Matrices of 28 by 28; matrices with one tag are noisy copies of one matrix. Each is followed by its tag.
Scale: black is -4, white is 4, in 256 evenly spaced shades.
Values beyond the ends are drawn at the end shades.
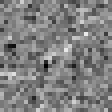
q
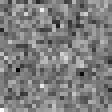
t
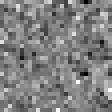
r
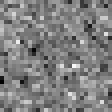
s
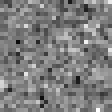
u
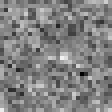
t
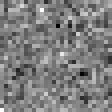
t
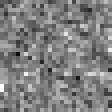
u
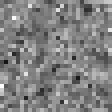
u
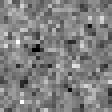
s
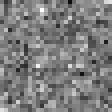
t
